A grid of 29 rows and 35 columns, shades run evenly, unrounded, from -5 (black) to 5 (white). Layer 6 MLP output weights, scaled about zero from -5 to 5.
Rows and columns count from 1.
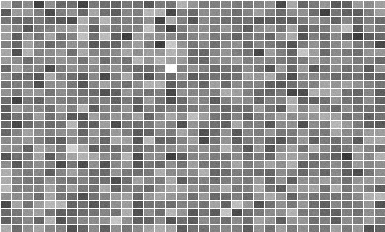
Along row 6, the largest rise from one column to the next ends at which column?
16
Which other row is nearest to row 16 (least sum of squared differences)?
13
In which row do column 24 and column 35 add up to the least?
26
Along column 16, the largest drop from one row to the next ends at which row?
10
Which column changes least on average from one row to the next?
23
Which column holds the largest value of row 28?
11
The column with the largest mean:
12
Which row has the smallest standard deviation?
8
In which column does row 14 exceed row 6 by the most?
27
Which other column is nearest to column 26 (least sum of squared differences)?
4
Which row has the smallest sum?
3
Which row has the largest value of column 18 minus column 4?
1
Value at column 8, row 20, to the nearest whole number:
2
